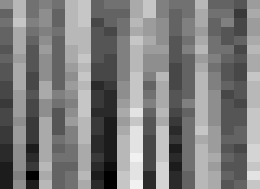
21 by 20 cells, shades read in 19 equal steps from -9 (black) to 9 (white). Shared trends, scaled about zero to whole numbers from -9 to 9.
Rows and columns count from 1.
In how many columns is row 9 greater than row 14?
10
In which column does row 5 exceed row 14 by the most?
12
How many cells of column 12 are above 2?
3
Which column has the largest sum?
11
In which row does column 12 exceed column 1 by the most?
2
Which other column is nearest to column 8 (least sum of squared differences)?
14
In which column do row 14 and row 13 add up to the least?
9
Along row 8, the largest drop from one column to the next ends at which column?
8
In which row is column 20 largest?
20
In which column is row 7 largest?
7
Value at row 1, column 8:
-2
